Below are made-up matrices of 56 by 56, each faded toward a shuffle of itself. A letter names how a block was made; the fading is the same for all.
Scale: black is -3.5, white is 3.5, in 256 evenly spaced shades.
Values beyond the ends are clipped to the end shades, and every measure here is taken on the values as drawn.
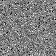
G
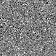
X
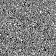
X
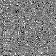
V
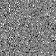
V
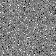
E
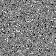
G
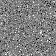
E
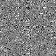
V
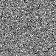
X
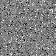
E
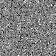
G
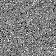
G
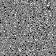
E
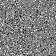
G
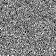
X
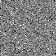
E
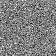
X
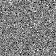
X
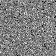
X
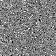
G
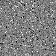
E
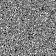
X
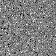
E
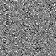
V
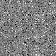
V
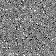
G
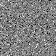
G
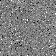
E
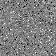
E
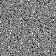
E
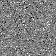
G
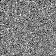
X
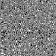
V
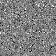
G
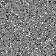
E
